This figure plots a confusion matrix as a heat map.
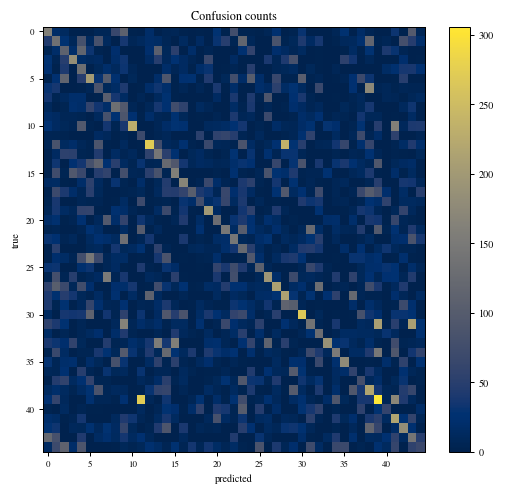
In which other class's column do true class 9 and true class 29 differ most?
28
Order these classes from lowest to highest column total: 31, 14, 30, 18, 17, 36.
17, 18, 36, 31, 30, 14
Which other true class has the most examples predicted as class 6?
14
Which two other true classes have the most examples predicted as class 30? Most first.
5, 14
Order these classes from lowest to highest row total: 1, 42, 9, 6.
9, 6, 42, 1
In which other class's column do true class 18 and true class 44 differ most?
2
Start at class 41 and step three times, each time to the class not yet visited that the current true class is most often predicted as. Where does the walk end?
26
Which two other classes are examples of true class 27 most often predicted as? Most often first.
32, 1
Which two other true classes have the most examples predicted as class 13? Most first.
33, 2
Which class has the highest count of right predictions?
39
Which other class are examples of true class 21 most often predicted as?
31
